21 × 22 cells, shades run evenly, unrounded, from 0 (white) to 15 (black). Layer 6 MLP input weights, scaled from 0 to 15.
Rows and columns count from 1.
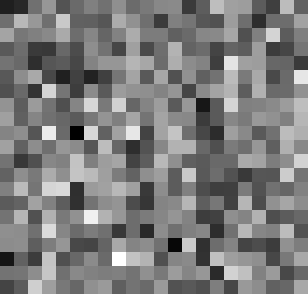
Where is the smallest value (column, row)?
9, 19
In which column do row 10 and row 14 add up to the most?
6
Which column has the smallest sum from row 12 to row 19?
4
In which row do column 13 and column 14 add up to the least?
11
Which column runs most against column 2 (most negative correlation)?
16
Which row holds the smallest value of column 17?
5
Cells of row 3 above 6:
17
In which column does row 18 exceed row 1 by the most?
13
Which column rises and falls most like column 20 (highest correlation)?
1
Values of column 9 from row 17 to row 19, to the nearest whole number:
12 5 0
